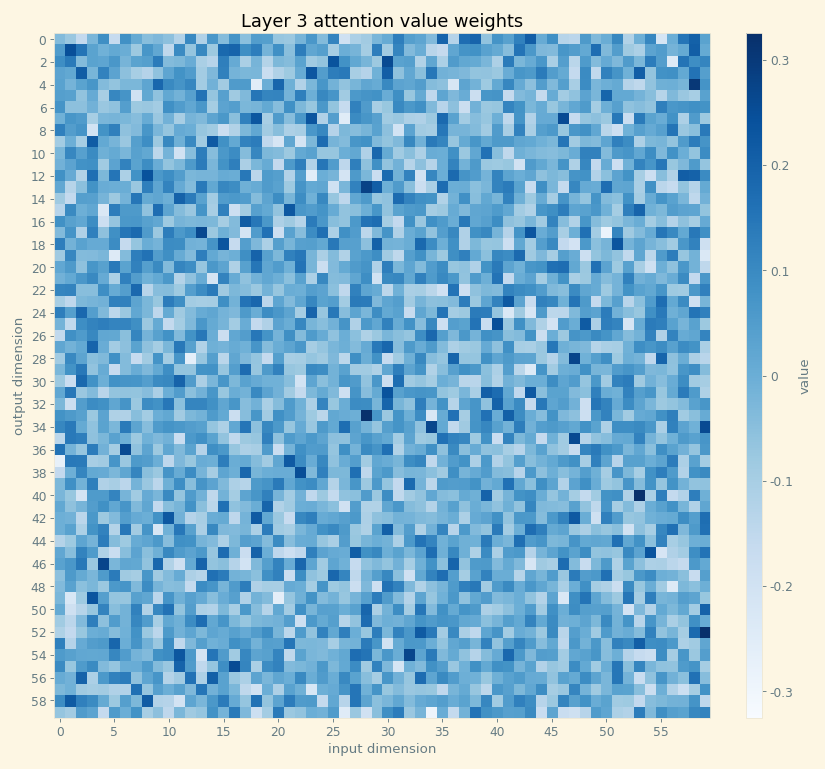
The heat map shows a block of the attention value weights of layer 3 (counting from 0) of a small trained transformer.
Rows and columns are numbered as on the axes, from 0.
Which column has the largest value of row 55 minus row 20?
16
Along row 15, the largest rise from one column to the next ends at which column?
5
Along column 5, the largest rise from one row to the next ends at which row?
20
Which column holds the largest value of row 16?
17
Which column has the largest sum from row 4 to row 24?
27
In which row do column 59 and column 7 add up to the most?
52
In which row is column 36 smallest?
4
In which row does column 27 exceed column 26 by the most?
7
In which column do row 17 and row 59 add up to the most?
43
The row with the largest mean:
34
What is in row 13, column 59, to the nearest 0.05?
0
